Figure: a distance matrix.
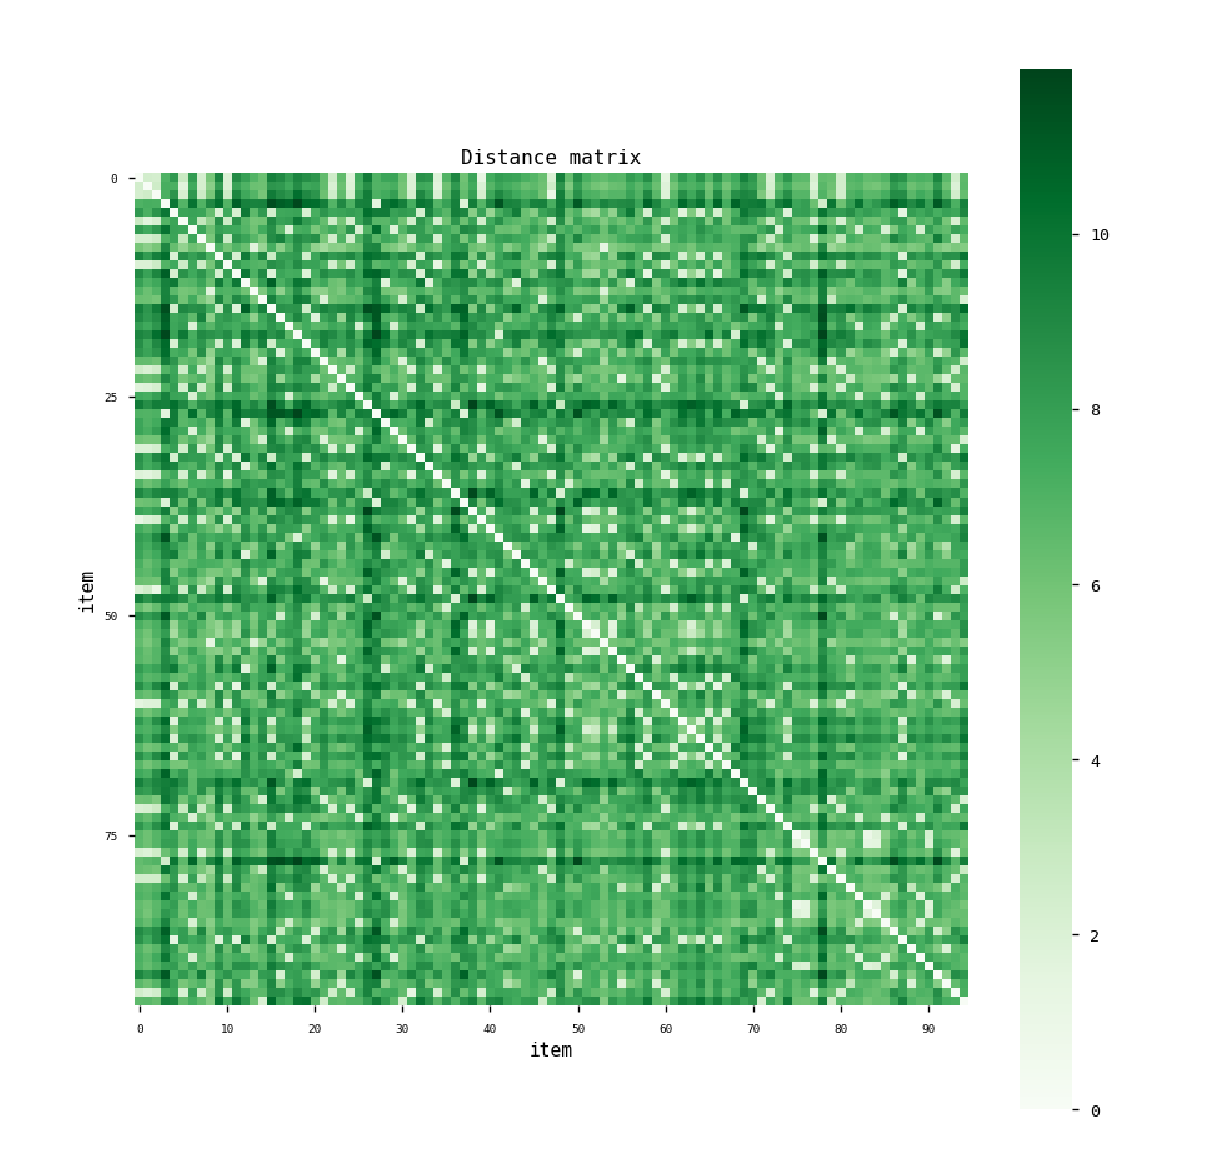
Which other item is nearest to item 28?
12
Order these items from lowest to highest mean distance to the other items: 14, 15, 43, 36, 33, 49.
49, 14, 43, 33, 15, 36
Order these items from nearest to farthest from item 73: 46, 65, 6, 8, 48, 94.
6, 8, 46, 94, 48, 65
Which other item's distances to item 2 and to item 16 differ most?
47
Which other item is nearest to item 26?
69
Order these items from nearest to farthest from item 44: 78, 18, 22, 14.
22, 14, 78, 18
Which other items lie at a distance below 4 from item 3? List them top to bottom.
27, 37, 78
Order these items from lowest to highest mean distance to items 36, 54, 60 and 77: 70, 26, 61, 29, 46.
46, 61, 29, 26, 70
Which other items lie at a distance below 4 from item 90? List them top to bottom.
75, 76, 83, 84
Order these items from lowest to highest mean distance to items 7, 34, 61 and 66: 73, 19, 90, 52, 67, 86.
67, 52, 19, 73, 90, 86
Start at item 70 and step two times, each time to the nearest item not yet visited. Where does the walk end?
92
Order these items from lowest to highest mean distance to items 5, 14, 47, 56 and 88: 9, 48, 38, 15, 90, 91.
90, 91, 38, 48, 9, 15
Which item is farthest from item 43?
15
